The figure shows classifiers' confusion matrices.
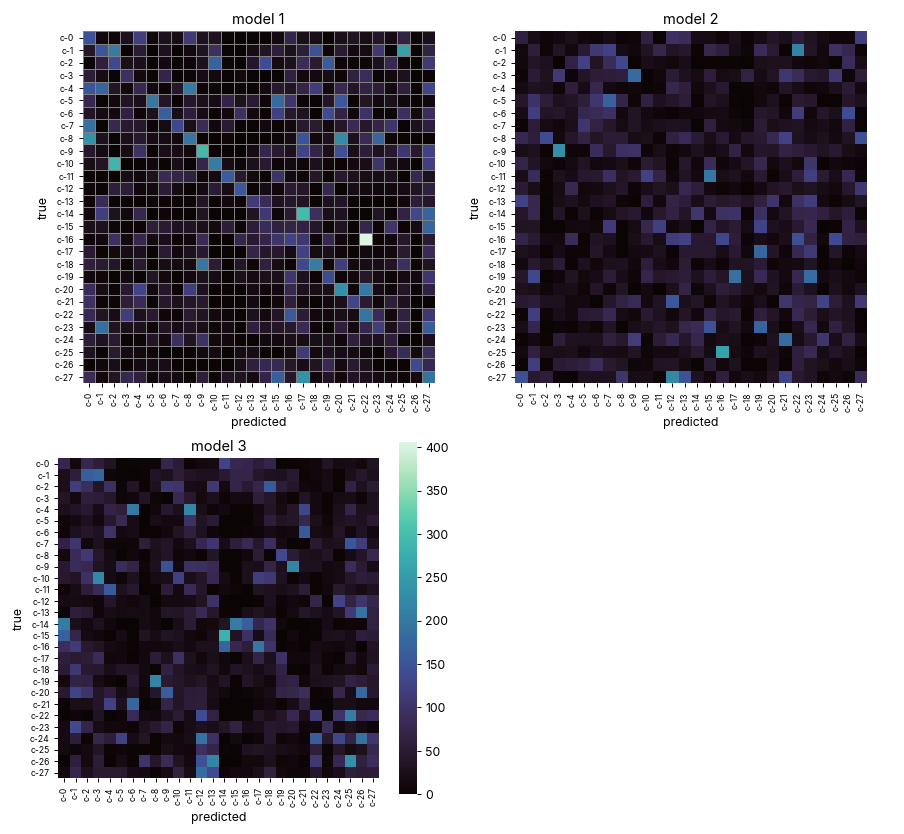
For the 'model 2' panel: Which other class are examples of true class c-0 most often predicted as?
c-27
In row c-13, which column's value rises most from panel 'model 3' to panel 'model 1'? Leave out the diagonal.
c-14
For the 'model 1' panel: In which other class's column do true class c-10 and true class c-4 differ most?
c-2
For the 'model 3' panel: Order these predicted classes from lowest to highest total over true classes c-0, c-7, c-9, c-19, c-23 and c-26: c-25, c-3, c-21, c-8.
c-21, c-3, c-8, c-25
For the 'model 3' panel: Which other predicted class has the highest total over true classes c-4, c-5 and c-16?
c-11
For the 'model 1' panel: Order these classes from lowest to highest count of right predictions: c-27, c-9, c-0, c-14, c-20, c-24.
c-24, c-14, c-0, c-27, c-20, c-9
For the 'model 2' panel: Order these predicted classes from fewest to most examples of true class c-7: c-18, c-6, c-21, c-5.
c-18, c-21, c-6, c-5
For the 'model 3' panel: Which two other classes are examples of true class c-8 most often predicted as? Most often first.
c-19, c-2
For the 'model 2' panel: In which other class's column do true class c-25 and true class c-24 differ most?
c-16
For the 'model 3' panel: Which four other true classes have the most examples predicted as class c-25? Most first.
c-26, c-22, c-7, c-13
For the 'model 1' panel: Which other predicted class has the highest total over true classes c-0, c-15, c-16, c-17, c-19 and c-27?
c-22
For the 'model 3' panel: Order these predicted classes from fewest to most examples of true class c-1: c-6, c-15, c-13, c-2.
c-6, c-13, c-15, c-2
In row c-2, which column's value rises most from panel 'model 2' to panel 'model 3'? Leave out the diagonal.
c-18
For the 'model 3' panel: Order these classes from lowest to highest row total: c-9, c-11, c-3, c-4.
c-3, c-11, c-4, c-9
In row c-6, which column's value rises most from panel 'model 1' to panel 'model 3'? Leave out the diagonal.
c-21
